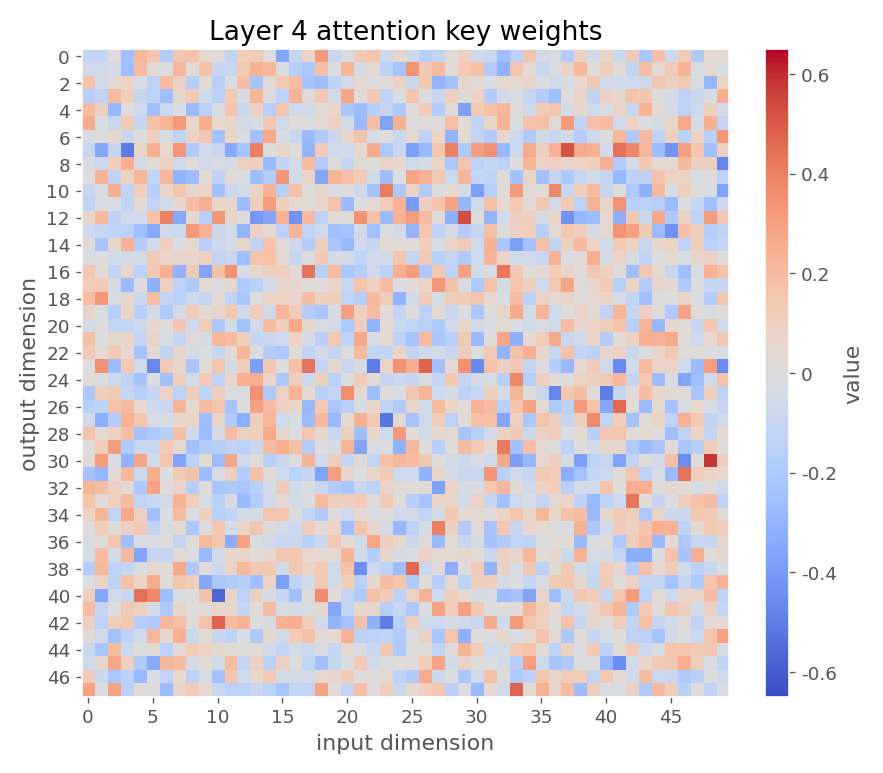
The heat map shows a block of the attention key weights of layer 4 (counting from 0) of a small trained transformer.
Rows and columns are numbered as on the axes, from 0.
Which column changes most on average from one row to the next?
25
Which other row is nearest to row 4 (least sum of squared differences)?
46
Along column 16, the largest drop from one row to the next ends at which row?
12
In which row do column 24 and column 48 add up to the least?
18
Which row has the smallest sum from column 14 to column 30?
13
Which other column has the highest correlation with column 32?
1
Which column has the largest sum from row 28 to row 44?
48
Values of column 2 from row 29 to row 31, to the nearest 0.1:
0.3 0 0
